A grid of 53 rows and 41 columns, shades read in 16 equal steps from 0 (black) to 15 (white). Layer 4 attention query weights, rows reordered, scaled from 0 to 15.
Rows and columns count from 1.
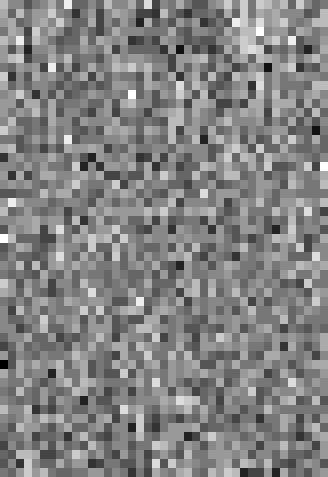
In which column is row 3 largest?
30
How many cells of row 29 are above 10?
4
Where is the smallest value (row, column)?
41, 1
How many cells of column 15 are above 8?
15
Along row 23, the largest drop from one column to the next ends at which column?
23
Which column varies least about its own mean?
16
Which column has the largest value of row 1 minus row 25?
9
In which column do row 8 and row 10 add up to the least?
34
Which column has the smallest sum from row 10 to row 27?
18
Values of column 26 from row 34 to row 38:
7 7 5 7 9
